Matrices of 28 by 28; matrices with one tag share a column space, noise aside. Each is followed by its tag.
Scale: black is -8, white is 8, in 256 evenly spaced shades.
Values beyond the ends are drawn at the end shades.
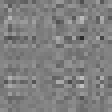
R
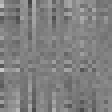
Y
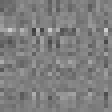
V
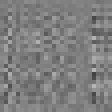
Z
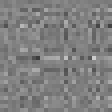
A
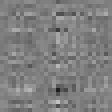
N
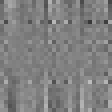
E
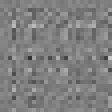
A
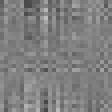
Y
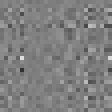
A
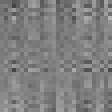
Y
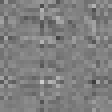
R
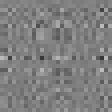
A
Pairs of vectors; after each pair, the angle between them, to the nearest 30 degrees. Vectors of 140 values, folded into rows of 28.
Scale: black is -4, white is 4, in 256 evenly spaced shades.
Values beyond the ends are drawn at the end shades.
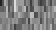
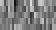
150 degrees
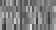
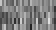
150 degrees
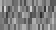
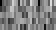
120 degrees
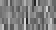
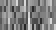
60 degrees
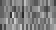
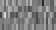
90 degrees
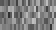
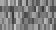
150 degrees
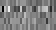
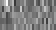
60 degrees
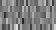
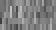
120 degrees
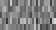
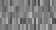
150 degrees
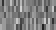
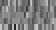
90 degrees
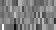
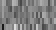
150 degrees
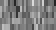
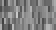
120 degrees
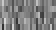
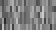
150 degrees
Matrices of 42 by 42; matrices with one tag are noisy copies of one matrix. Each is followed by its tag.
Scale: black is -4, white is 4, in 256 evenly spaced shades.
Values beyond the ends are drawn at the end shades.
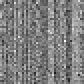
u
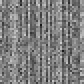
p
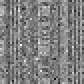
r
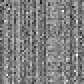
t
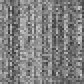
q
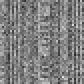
r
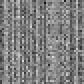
t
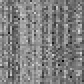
q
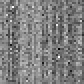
q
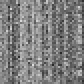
q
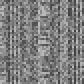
r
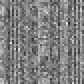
r
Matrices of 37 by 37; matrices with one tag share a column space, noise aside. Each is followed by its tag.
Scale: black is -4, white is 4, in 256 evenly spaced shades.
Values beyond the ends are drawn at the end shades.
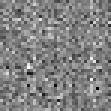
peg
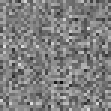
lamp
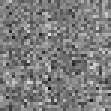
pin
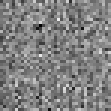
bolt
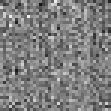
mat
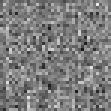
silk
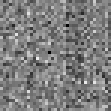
pin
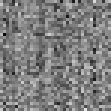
mat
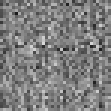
silk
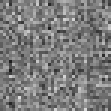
bolt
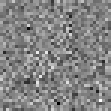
pin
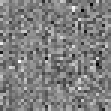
pin
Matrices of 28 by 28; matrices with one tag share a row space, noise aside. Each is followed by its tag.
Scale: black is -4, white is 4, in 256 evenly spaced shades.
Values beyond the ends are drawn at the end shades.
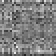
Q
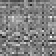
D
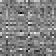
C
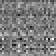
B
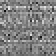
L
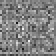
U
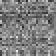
U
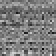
D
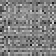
L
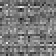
C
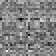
C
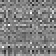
L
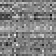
Q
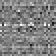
B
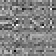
Q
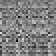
U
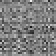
B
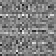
U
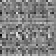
U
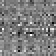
B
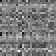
U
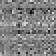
B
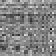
D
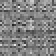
B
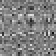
B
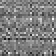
L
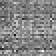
Q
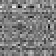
B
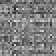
Q
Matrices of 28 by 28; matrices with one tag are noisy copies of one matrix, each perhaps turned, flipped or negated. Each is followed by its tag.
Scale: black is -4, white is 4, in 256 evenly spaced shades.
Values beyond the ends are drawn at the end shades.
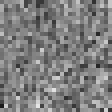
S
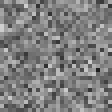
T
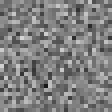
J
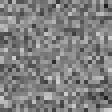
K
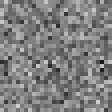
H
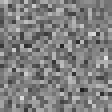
J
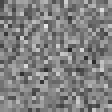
J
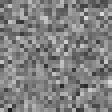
T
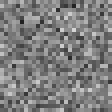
H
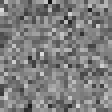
T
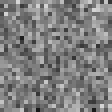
S
